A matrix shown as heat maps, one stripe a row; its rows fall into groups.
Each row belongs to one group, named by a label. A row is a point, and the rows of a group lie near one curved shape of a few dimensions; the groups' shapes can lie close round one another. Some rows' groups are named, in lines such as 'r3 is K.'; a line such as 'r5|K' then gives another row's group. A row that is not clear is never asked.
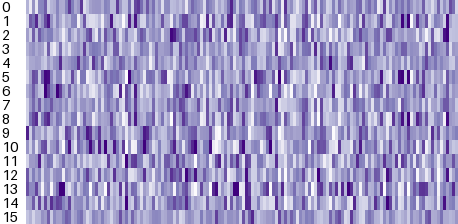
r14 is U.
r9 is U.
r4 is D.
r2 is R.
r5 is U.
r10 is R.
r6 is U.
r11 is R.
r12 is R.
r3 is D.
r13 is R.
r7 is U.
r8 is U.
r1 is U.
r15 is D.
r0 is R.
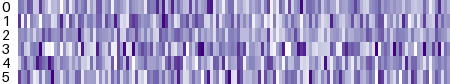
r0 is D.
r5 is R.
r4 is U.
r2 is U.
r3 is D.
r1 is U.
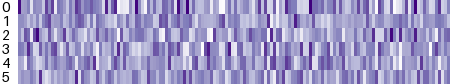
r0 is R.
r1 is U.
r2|U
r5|D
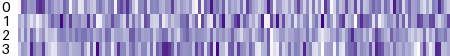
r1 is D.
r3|R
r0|U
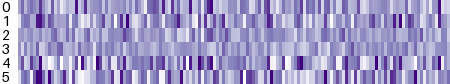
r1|U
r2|R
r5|U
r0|D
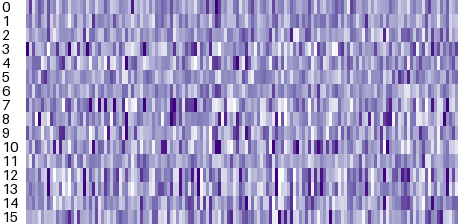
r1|D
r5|U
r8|U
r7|R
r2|D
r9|R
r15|D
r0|D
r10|D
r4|R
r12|D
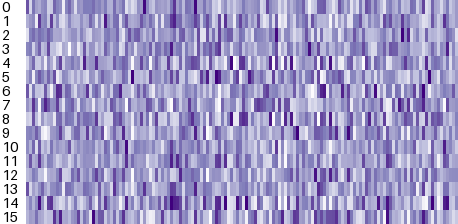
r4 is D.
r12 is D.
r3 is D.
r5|D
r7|U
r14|R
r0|R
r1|R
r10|U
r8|D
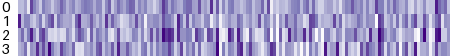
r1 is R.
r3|U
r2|R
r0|U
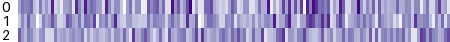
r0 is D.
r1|D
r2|D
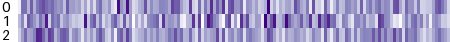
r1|D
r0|U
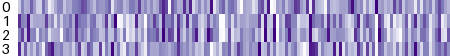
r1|R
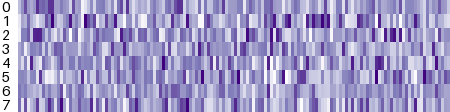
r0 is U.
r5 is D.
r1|D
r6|U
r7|R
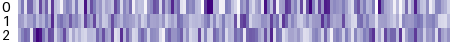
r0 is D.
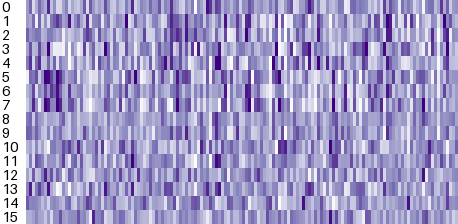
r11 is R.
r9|R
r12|U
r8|R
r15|D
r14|U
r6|U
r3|D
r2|R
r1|U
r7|U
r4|D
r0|D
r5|U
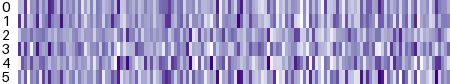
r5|U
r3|U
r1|U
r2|U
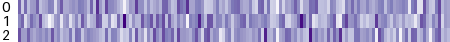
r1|D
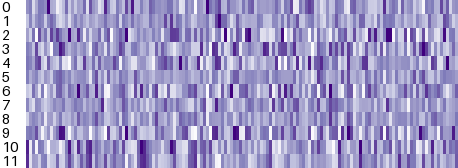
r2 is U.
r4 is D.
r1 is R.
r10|U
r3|R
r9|R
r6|D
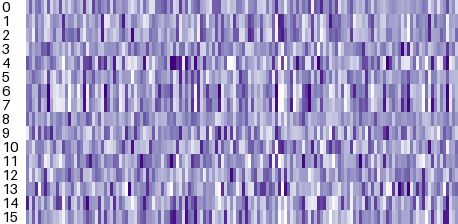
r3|U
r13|U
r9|U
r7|D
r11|U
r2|D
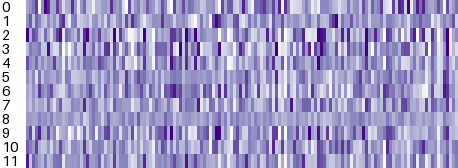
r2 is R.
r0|U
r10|R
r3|D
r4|R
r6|R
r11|R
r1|R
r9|D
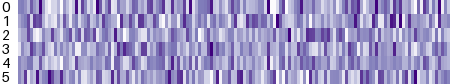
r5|U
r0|D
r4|D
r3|R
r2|D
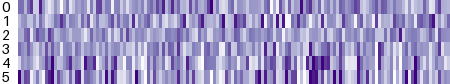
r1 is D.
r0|D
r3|R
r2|U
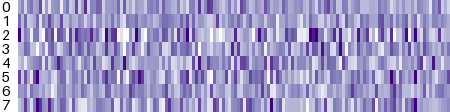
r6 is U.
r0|D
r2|R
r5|U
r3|D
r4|D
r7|U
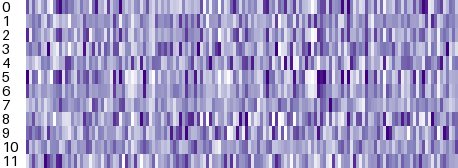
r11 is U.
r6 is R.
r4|D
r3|D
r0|R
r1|D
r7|D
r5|R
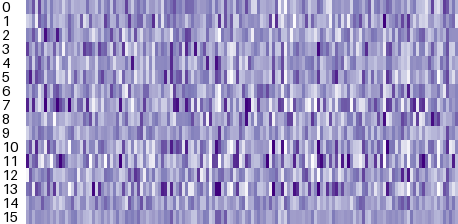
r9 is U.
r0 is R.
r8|D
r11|R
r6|U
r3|R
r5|R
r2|U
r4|D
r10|R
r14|U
